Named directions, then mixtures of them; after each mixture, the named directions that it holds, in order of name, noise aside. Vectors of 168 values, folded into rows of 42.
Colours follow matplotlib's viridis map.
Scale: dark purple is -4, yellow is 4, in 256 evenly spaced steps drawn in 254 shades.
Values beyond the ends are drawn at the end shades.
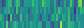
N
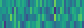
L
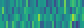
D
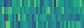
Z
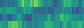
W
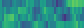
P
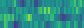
L, P, W.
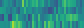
D, W, Z.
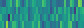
D, N.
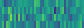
L, Z.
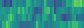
P, Z.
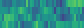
P.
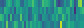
N.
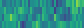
L, P.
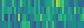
N, P, Z.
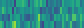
D, L, W.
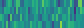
N.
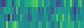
N, W.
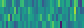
N.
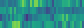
L, W.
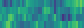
P, Z.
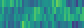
D, P, W.
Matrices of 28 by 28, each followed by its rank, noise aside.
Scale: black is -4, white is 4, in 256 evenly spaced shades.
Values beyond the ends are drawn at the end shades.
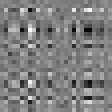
one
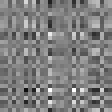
one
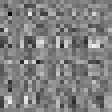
three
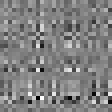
two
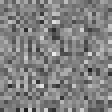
four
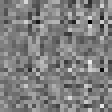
four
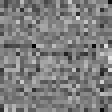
six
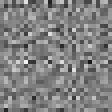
four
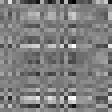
one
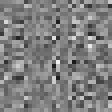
three
